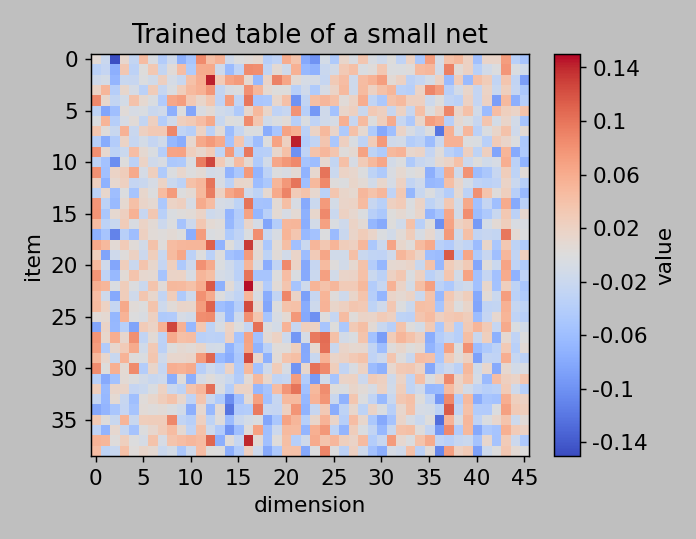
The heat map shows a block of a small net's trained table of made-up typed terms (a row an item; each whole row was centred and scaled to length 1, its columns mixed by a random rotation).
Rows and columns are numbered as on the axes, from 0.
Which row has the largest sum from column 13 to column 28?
13
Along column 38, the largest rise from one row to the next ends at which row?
10
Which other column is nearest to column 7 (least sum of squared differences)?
44
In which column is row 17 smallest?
2
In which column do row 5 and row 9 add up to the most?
16
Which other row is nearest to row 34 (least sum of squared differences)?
17
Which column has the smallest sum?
22
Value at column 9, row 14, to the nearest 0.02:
0.02
